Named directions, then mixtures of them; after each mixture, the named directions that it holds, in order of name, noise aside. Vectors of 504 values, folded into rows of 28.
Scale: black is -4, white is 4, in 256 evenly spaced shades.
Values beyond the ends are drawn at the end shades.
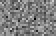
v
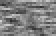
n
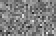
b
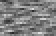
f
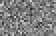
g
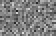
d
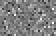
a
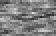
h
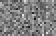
b, v.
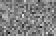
b.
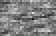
h.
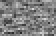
b, f.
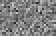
d.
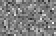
a.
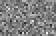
b, g.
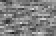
f.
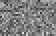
b, d.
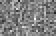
d, v.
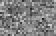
g, h.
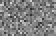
g.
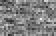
a, f, n.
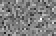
a, d, g.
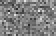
a, n, v.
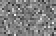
a.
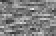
f.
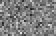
g.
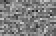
d, f, h.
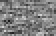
b, f.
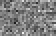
d, n.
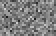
d, v.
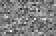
d, f, v.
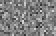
b, g.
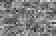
d, f, n.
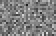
b, d.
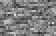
a, f.
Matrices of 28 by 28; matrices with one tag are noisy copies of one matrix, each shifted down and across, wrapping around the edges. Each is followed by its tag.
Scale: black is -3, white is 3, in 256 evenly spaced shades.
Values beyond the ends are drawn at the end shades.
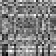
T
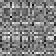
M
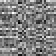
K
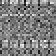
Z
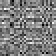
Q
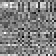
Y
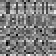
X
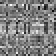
X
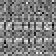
Z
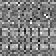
Z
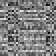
K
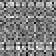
Z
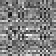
Q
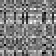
X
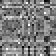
T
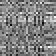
Y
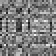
T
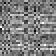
Q
